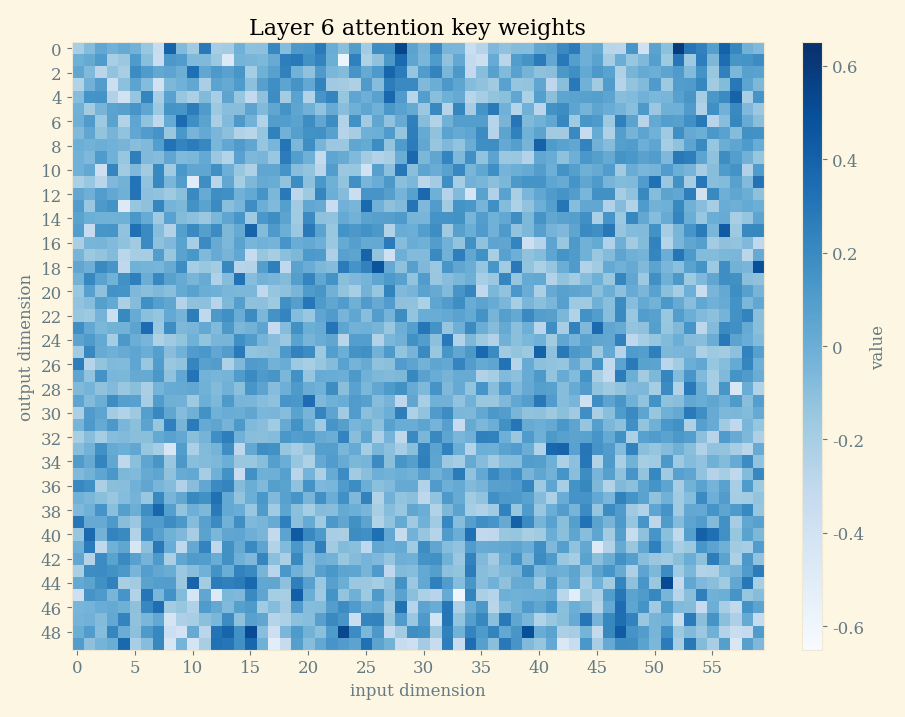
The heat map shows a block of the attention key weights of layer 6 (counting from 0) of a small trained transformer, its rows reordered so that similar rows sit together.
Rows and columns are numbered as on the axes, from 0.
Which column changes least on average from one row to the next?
16
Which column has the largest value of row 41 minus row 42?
1
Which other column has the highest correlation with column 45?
5
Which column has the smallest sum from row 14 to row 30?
55
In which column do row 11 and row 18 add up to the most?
59
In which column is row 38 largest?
7
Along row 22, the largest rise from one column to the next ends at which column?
4
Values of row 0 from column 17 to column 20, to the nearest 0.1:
0.2 -0.1 0.1 0.1
